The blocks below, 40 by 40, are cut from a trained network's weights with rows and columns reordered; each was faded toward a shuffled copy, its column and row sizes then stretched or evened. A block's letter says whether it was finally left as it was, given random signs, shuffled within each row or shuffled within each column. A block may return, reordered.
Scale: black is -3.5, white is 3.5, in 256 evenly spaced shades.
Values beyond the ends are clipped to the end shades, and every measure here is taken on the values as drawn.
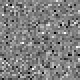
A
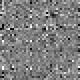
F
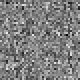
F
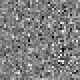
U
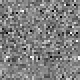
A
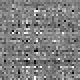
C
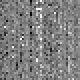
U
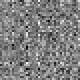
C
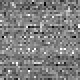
A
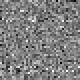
A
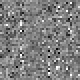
U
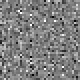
U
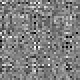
C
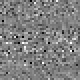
A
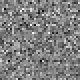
A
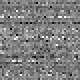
A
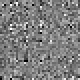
F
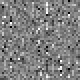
U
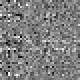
F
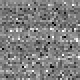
A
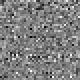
A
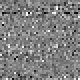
A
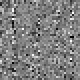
U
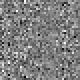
U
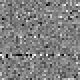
A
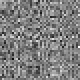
C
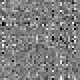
F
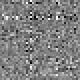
F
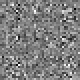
F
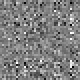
F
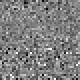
A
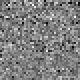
A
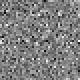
A
